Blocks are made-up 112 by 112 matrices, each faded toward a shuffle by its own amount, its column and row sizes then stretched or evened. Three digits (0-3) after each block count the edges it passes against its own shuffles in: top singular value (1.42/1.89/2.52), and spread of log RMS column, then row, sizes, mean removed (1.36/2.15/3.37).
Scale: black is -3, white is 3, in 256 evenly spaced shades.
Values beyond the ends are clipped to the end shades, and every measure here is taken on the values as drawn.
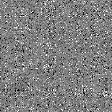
2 2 1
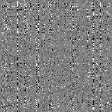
2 3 2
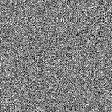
2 0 0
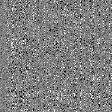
0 3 1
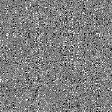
2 2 1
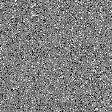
0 1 0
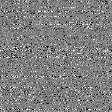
0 0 3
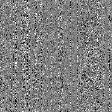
1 3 0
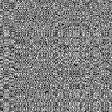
3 0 1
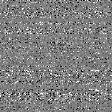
1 1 3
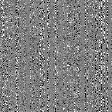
0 3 0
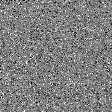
0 0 1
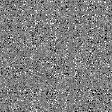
0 2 2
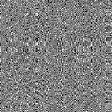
3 2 0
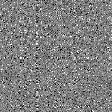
2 1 1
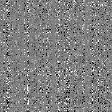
0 3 2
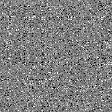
2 1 2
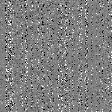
1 3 0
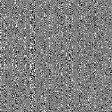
2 3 0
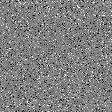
0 0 1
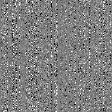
0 3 0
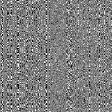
3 3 0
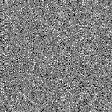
2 1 0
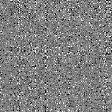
2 2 1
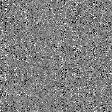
1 2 1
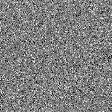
1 1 0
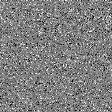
0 0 2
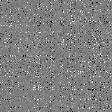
0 2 2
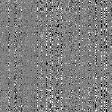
2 3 2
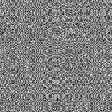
3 0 0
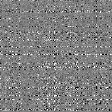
2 2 3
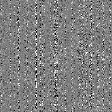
2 3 0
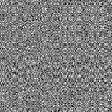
3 1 1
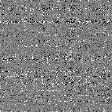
0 2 3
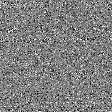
0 0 2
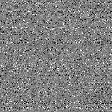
2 0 2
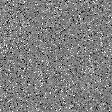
1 1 0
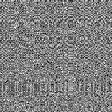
3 0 1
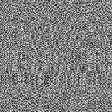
3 0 1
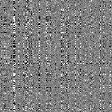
3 3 2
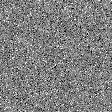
0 0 0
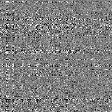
2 2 3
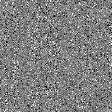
1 2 0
